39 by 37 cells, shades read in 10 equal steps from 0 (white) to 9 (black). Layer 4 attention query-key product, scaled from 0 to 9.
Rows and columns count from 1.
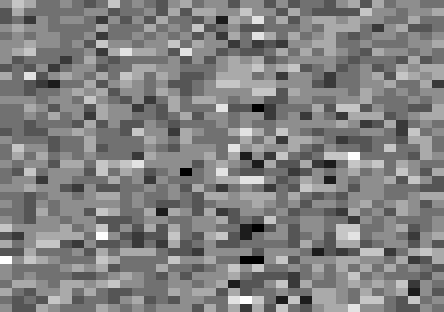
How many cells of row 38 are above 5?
9
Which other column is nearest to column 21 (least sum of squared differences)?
35
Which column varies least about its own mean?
18
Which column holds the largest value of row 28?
30
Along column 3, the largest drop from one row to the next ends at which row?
10
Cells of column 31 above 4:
16
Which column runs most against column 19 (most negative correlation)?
28
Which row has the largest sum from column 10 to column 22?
31
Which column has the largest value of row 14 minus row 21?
12
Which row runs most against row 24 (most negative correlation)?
25
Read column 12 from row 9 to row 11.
3 3 4
